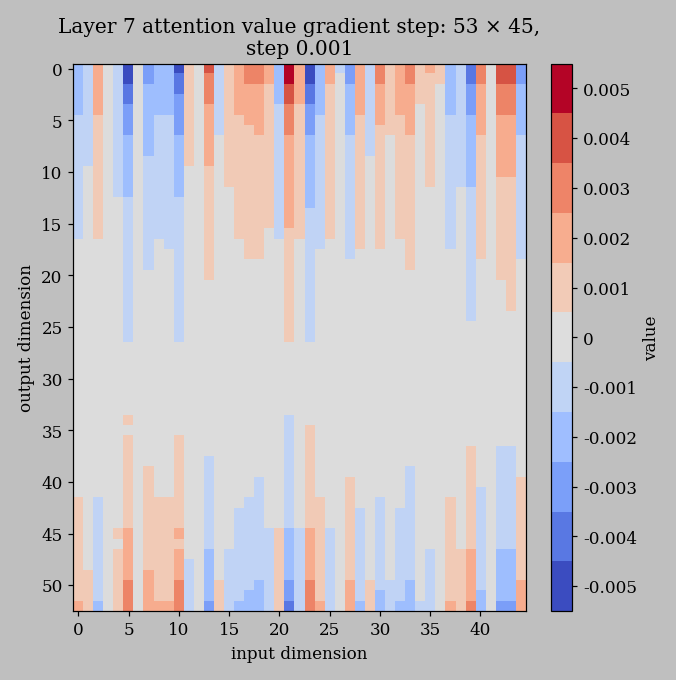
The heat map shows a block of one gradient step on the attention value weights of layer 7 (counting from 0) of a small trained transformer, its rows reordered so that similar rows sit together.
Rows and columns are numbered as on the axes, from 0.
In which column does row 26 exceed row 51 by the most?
21
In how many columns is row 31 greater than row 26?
3
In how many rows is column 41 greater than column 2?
11
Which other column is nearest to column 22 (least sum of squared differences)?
25
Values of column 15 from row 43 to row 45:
0 0 0
